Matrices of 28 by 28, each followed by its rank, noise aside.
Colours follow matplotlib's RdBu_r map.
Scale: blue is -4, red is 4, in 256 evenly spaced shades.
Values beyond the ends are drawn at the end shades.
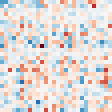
seven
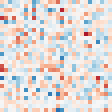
five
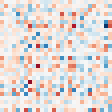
five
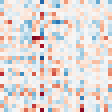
four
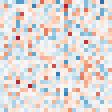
seven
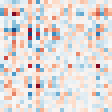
three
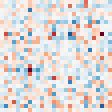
six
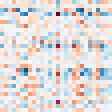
three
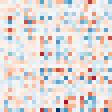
three
